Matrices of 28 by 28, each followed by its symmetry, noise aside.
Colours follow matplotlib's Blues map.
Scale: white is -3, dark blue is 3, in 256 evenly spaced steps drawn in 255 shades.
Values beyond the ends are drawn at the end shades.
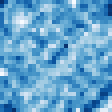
symmetric.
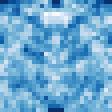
mirrored left to right.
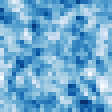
antisymmetric.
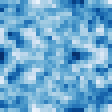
mirrored top to bottom.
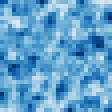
same after a half turn.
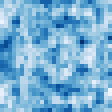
mirrored top to bottom.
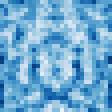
mirrored left to right.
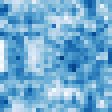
mirrored top to bottom.
